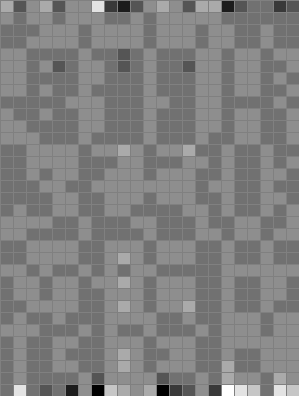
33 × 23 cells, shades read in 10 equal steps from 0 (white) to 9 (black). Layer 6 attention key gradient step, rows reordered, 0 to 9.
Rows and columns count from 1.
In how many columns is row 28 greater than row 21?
9
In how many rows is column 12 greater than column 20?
2
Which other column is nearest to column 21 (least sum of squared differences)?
5
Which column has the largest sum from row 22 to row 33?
8
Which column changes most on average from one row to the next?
10
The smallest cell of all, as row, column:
33, 18
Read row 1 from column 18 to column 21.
8 6 5 5
